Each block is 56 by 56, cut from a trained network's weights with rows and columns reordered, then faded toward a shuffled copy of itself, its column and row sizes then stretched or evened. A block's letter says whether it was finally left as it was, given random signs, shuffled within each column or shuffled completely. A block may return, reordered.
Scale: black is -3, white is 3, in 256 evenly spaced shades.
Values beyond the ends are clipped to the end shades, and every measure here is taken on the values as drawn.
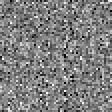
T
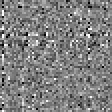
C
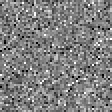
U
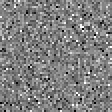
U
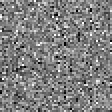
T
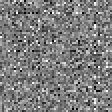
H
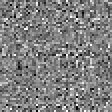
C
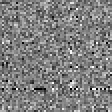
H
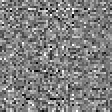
C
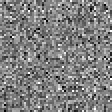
C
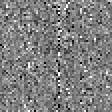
T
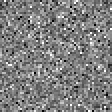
U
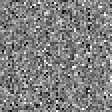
T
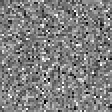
T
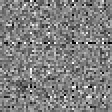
H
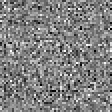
H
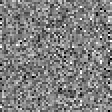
T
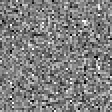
T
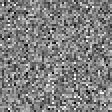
T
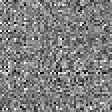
C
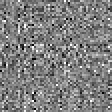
C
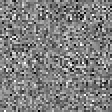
C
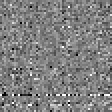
H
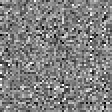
H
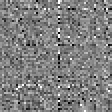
C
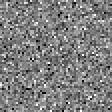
U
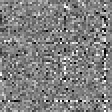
C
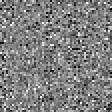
T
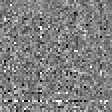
H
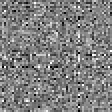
C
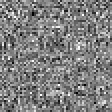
C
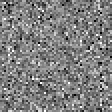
T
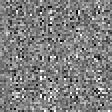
H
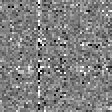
H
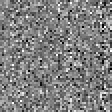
T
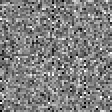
T
